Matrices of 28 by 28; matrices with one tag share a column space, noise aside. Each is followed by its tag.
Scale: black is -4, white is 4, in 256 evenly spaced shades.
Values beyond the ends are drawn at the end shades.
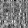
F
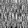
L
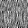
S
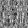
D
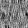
L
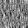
L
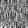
L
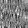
L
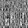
D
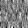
L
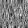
L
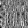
D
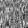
S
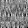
L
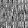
L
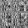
D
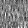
L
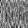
S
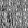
D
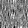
L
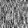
S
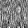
S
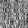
F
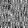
L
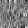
L
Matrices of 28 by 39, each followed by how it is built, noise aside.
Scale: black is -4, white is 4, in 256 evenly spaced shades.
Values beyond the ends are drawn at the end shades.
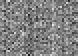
repeating rows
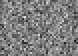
repeating rows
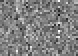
uneven columns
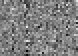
uneven columns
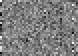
uneven columns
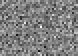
repeating rows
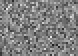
noise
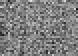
blocks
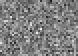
noise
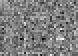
low rank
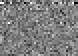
uneven rows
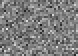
noise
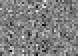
uneven columns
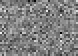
low rank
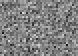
repeating rows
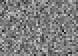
noise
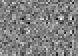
low rank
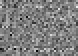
uneven rows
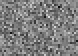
noise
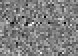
uneven rows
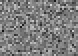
noise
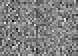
repeating rows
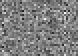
low rank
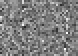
uneven columns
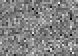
uneven columns
